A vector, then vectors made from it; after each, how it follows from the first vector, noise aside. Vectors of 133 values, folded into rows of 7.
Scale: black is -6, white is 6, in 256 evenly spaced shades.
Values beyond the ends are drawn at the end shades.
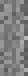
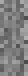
wrapped around, negated.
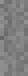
reversed, negated, shrunk.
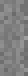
shrunk.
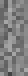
wrapped around, negated.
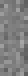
partly zeroed.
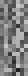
wrapped around, negated, scaled up.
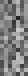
wrapped around, negated, scaled up.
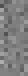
reversed, negated, partly zeroed.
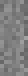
shrunk.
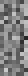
negated, scaled up.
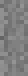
reversed, negated, shrunk.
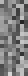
wrapped around, negated, scaled up.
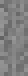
reversed, negated, shrunk.
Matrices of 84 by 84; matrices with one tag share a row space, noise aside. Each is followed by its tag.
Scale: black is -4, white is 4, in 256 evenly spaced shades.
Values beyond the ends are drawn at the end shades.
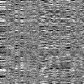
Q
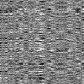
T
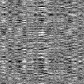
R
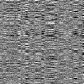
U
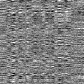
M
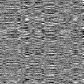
U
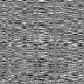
R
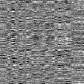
M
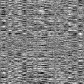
R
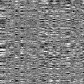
Q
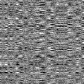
T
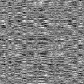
R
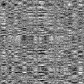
R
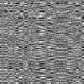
T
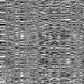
Q
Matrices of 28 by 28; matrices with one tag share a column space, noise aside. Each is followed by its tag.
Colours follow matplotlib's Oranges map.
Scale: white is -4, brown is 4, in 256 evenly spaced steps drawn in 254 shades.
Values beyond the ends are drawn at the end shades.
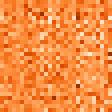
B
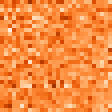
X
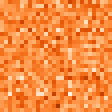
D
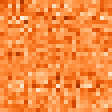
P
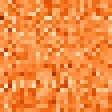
P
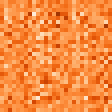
B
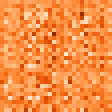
B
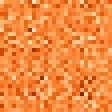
D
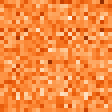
D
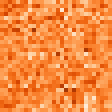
P
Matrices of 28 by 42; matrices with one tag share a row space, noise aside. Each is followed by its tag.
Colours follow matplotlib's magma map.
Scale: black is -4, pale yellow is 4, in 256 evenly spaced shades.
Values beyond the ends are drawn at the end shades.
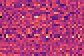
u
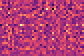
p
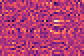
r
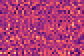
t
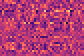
r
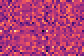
p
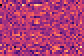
u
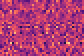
p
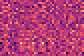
p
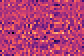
r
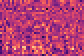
u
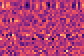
p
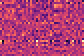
r
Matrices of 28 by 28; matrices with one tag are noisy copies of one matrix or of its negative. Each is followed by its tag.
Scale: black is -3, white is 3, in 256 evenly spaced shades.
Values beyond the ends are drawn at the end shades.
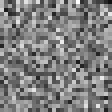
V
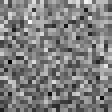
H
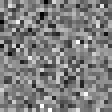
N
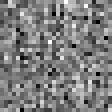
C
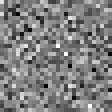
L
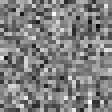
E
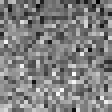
H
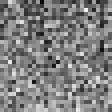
H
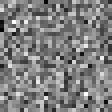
N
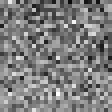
H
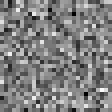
N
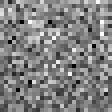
H
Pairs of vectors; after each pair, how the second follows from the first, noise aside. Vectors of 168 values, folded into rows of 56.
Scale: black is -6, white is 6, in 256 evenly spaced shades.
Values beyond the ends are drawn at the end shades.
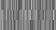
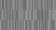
reversed, shrunk.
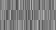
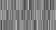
wrapped around.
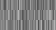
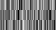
negated, scaled up.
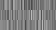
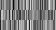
wrapped around, scaled up.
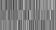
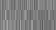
reversed, shrunk.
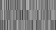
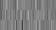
wrapped around, partly zeroed.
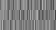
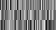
wrapped around, scaled up.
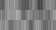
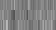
wrapped around, partly zeroed.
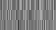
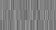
reversed, shrunk.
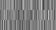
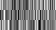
wrapped around, scaled up.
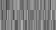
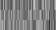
reversed.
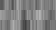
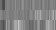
wrapped around, partly zeroed.
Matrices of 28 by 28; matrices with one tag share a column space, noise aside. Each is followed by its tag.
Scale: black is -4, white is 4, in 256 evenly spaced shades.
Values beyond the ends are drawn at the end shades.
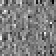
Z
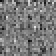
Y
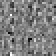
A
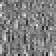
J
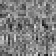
J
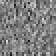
A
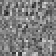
A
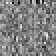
Z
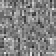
A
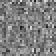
Y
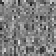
Y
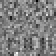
A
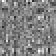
Y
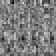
Z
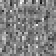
Z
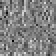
A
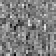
J
